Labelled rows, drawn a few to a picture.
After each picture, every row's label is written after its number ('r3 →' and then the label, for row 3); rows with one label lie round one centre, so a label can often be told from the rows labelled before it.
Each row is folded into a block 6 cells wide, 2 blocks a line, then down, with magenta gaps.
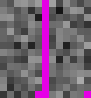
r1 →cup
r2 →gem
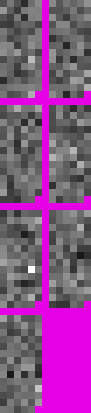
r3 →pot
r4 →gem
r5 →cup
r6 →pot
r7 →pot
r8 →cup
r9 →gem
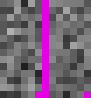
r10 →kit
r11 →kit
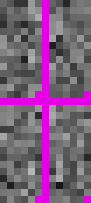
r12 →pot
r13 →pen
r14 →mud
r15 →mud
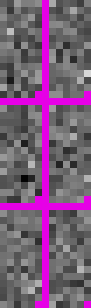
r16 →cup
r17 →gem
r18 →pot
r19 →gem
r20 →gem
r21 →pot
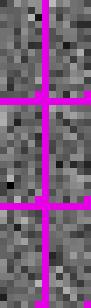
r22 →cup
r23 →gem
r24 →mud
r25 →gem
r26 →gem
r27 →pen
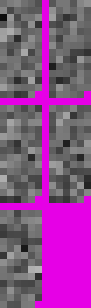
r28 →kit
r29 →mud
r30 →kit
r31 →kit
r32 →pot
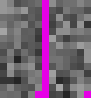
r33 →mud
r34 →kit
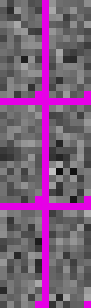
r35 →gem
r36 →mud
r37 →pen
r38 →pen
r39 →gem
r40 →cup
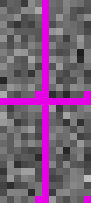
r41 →pot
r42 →kit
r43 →mud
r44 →gem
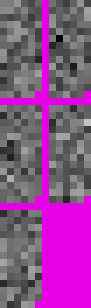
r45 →gem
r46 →pen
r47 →pen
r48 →kit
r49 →pot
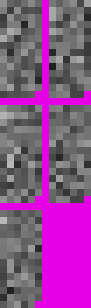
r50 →kit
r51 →mud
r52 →mud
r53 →pen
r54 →mud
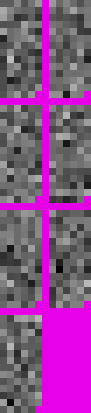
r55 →mud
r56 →gem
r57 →gem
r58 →kit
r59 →pen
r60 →gem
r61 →cup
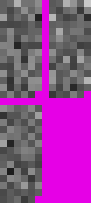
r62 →cup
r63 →cup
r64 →pen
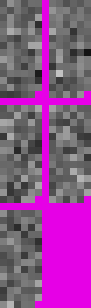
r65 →kit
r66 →mud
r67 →cup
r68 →gem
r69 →gem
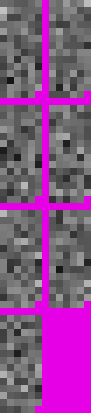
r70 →mud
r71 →cup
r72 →pen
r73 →kit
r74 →gem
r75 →gem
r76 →kit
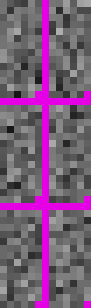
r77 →kit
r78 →cup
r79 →mud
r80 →kit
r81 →cup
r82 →mud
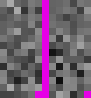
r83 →kit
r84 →pen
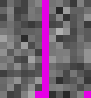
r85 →pot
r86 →kit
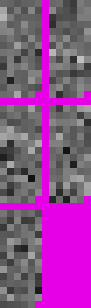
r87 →mud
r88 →pot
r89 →pen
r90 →cup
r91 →kit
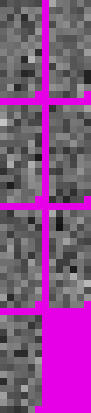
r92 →pot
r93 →kit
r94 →mud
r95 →cup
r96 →cup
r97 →gem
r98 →kit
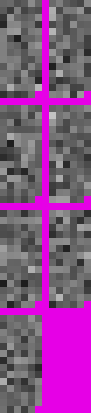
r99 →kit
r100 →mud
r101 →pen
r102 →mud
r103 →pot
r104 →kit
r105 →pen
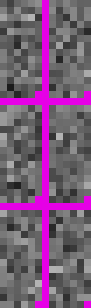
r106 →cup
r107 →gem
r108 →mud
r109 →cup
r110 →gem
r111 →kit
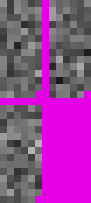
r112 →gem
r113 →mud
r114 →kit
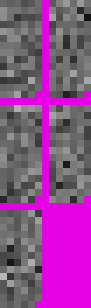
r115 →mud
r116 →cup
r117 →cup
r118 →mud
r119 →pen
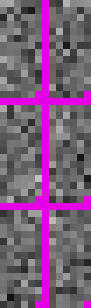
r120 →kit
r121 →cup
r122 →gem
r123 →kit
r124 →cup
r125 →mud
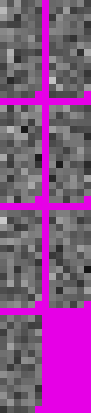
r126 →mud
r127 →kit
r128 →gem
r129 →gem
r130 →mud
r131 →pen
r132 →kit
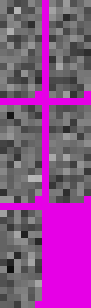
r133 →kit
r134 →mud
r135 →gem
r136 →pot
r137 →gem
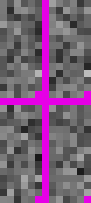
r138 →gem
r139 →gem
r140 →gem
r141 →gem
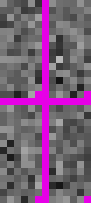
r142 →kit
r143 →pen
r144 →pen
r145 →mud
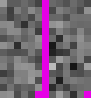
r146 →gem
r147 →pen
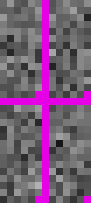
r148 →pen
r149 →cup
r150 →cup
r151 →pen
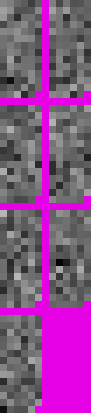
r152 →mud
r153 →mud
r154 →pen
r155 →mud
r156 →gem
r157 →pen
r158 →kit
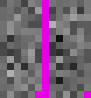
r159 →pen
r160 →pen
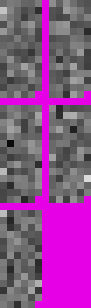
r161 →mud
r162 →gem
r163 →pen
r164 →gem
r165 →gem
